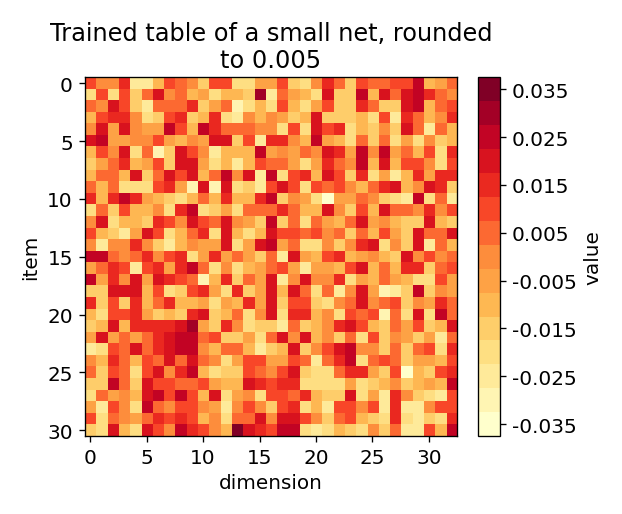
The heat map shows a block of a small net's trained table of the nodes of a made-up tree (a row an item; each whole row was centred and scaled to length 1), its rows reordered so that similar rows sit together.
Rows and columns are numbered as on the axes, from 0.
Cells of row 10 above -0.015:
23
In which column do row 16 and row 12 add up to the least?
19
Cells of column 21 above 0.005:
10
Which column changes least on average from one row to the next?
18
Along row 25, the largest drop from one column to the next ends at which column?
28
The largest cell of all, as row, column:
30, 13
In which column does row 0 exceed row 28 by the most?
29
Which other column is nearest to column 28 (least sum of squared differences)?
1
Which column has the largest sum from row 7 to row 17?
16
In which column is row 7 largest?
24
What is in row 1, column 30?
0.015
